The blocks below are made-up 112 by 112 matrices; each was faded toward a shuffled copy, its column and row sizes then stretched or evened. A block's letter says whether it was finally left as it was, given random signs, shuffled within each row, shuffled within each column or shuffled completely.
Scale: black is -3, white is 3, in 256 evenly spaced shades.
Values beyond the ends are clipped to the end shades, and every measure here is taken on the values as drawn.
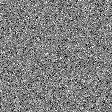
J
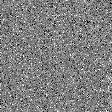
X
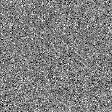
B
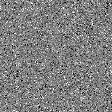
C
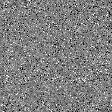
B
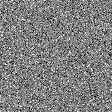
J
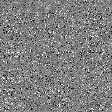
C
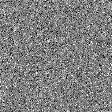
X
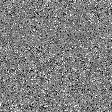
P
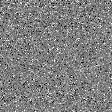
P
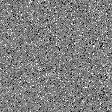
X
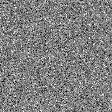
X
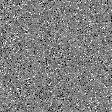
X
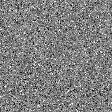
P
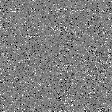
C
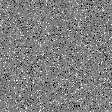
X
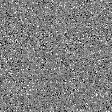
B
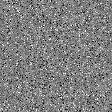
X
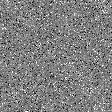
J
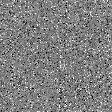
X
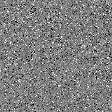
B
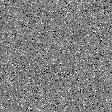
P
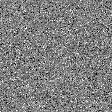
P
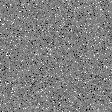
J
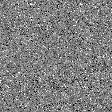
P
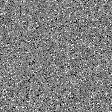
P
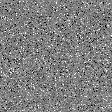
P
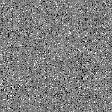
C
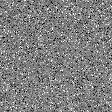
J
